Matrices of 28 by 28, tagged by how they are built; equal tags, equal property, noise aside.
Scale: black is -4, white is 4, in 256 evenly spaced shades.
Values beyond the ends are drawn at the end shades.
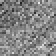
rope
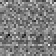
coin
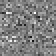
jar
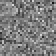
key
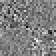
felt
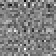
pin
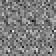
coin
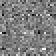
jar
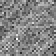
rope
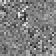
felt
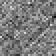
rope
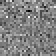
jar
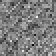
rope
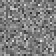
key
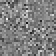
felt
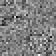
felt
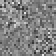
felt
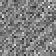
rope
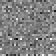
jar
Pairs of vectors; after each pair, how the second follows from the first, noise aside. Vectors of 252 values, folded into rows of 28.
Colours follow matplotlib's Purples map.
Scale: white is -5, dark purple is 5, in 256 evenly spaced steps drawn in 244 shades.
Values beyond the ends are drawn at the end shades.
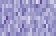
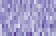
shuffled.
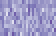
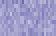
wrapped around, negated, shrunk.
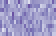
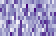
wrapped around, scaled up.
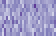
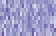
negated.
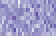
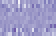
partly zeroed.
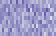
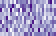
wrapped around, scaled up.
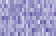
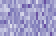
shuffled.
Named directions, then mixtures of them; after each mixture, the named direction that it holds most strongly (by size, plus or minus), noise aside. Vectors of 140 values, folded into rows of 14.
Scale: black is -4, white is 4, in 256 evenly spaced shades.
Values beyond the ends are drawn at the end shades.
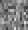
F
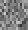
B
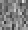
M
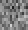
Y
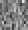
M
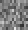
F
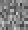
F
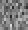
Y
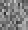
B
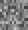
B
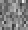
M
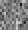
B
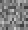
F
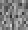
M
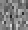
M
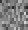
F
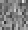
M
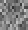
B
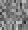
B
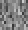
M
